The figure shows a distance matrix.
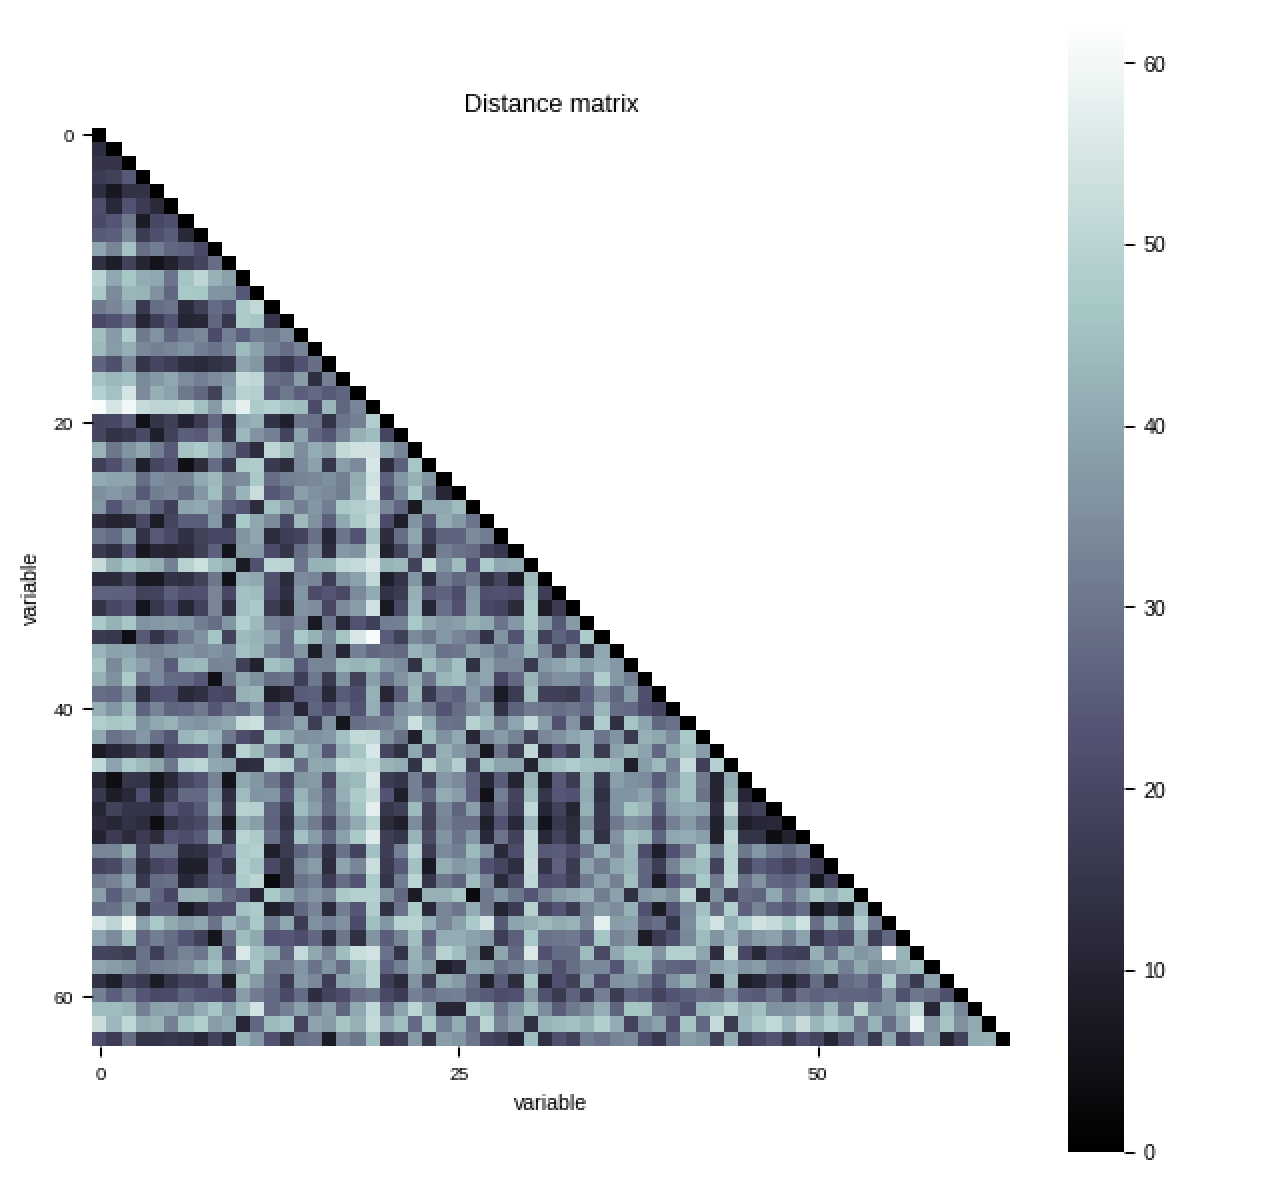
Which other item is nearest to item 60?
15
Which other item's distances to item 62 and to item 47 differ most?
49
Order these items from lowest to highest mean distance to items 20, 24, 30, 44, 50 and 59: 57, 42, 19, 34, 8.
42, 8, 34, 57, 19
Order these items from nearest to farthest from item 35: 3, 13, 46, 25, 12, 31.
46, 31, 3, 13, 25, 12
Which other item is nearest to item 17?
41
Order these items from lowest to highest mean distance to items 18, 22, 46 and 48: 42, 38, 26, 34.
26, 42, 38, 34
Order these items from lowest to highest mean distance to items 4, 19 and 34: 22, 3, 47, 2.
3, 47, 2, 22
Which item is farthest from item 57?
55
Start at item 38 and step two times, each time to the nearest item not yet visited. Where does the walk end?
56
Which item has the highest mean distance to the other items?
19
